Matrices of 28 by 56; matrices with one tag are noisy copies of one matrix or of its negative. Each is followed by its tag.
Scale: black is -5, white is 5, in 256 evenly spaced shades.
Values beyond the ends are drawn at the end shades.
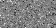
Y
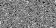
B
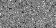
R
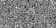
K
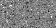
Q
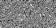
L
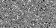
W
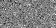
Y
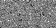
L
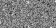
B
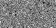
B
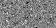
Q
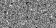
Q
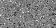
Y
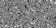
K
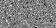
Q
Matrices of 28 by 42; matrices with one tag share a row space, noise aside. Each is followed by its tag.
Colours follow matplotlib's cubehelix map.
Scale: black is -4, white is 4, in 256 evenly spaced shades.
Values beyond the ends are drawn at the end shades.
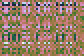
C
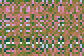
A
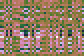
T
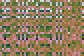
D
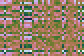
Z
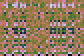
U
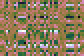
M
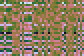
Z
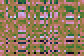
M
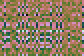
D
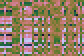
Z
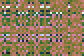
D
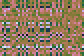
D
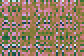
C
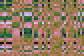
Z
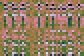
U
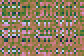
C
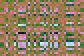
M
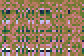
D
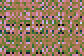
A
